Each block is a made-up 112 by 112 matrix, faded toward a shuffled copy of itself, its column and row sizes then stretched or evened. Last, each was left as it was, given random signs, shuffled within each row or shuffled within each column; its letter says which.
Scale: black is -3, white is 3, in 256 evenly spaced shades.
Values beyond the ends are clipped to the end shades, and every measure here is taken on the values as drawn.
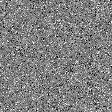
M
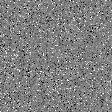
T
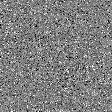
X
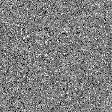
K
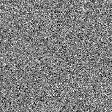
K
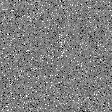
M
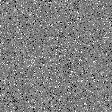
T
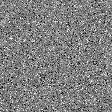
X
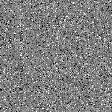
K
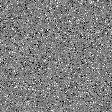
X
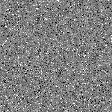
K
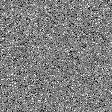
X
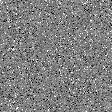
T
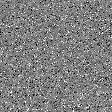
X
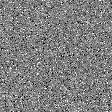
X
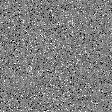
T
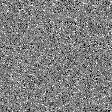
M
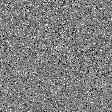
X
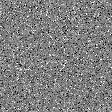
X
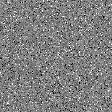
K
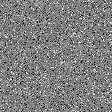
M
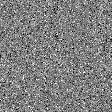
T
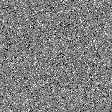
X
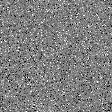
M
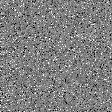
K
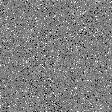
K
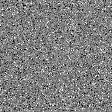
X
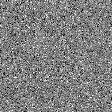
K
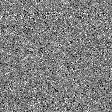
X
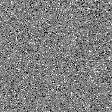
K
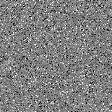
K
